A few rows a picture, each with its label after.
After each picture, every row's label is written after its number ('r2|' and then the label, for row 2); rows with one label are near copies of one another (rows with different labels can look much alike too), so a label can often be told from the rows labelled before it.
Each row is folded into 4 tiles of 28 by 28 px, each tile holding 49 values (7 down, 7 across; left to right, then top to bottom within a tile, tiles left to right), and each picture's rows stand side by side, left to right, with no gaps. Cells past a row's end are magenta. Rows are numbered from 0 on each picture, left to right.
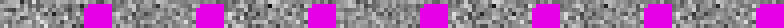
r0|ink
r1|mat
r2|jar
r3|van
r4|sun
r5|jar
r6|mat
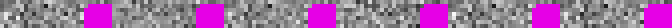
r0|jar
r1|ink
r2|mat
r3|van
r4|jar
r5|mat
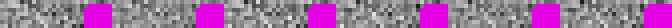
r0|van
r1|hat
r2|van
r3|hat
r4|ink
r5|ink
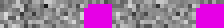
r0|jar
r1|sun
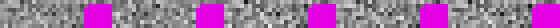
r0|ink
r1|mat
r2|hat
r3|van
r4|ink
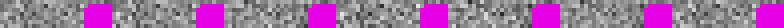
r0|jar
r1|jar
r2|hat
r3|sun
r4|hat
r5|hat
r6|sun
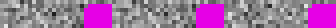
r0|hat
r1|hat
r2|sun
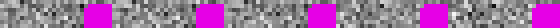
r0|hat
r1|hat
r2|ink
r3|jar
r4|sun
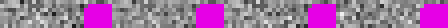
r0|ink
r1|ink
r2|van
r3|mat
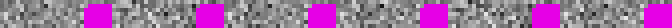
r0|mat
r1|hat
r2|mat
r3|sun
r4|hat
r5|sun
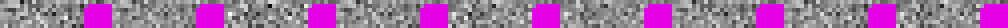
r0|ink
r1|hat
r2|sun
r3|hat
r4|jar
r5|sun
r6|ink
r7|hat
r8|jar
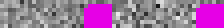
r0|hat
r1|jar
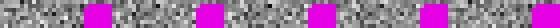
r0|ink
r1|mat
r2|sun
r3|sun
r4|hat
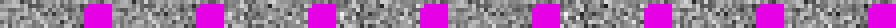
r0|van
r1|ink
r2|jar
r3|mat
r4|van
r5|mat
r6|van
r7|hat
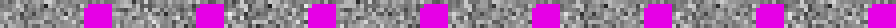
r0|sun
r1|ink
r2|mat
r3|ink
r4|mat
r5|jar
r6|jar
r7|jar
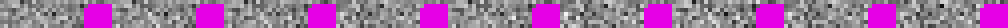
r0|hat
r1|hat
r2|ink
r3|jar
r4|ink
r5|jar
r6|ink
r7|jar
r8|sun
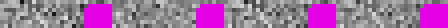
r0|ink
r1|mat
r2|van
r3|hat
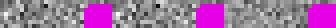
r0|mat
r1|jar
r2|hat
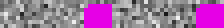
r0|mat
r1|ink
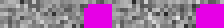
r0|van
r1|ink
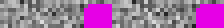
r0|van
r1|van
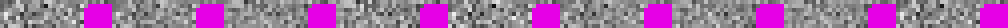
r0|mat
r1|jar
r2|ink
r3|van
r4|jar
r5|jar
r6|hat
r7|van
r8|mat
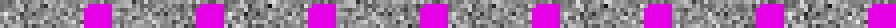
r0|mat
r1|ink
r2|jar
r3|ink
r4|jar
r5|sun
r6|hat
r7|mat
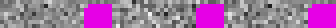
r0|sun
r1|hat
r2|mat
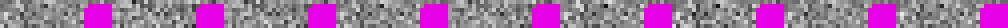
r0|jar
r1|van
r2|van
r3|sun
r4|ink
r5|sun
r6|jar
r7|jar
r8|mat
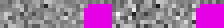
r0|sun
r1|mat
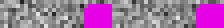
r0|hat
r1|ink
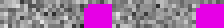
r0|van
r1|jar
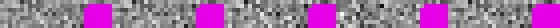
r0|van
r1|ink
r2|hat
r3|jar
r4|ink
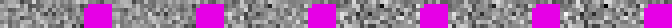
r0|van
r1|hat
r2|mat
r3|sun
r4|jar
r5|sun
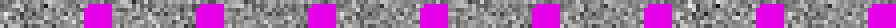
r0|jar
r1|ink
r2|van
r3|sun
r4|van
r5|mat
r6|sun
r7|jar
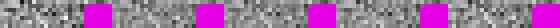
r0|ink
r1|van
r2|ink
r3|ink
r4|hat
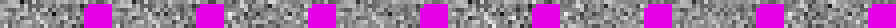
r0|ink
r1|ink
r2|sun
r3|ink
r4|ink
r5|sun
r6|ink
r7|jar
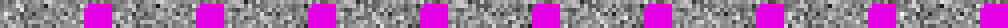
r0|sun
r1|jar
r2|hat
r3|hat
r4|van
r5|hat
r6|ink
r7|jar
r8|sun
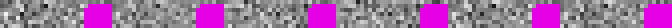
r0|mat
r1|jar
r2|hat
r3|ink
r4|sun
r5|jar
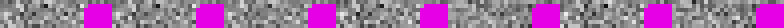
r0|sun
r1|mat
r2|sun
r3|mat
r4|van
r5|jar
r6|ink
